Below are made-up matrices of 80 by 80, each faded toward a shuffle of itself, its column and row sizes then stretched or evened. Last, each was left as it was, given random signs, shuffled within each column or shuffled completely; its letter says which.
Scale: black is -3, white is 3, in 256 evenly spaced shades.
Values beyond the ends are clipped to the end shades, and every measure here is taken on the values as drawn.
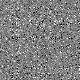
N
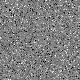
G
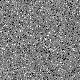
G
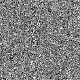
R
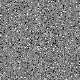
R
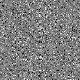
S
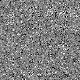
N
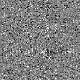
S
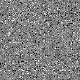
N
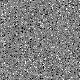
R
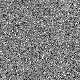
G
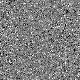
R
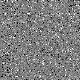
N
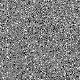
R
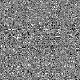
S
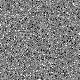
G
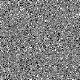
S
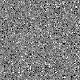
S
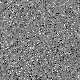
G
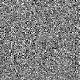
S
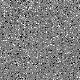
N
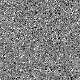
N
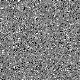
N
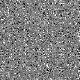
S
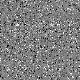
N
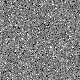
G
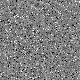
G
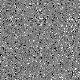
S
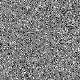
R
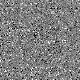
N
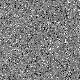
R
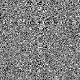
S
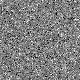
G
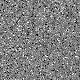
G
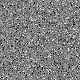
G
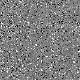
N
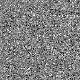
N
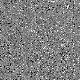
N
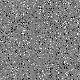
R
